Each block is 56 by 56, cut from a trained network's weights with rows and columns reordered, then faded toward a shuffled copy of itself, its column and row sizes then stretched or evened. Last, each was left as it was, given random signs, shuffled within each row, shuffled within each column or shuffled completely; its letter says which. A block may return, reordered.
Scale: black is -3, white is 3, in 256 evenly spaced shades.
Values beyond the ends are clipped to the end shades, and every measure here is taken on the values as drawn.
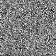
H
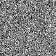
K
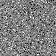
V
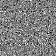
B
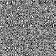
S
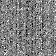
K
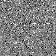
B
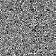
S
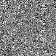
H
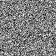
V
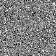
K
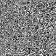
H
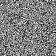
B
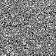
H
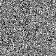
K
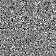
H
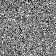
V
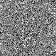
K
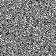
K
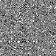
H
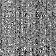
S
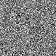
B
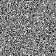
K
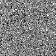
H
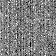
K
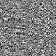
S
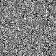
K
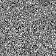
H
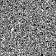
K
